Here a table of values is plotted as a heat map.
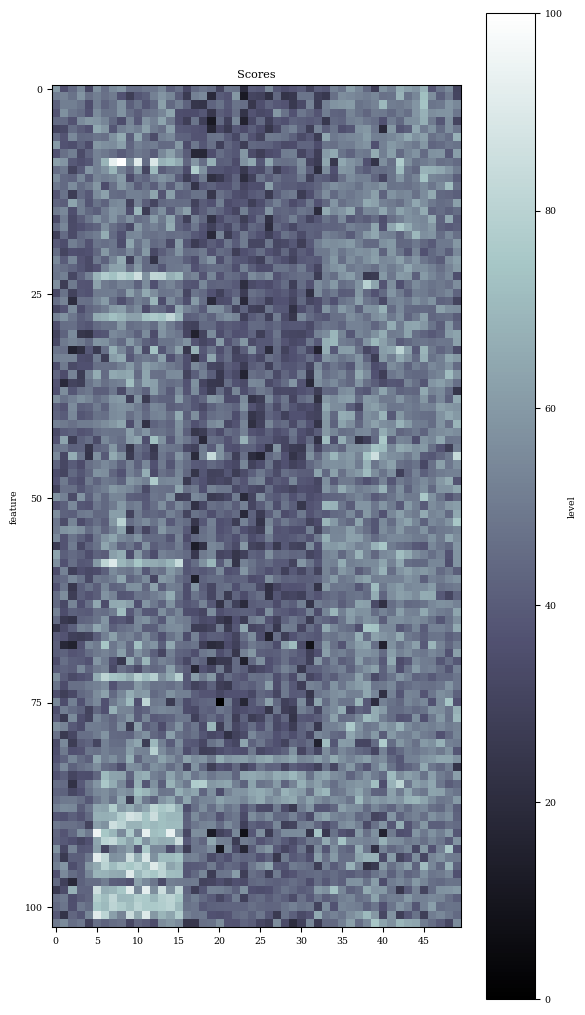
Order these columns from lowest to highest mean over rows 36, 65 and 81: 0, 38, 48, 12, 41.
0, 41, 38, 48, 12
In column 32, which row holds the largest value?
91
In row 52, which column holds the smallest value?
23
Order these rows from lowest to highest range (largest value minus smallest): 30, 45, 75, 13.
13, 30, 45, 75
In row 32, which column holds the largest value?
42
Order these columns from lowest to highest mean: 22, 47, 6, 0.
22, 0, 47, 6
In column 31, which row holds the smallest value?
68
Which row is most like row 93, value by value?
75
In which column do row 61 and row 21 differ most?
12
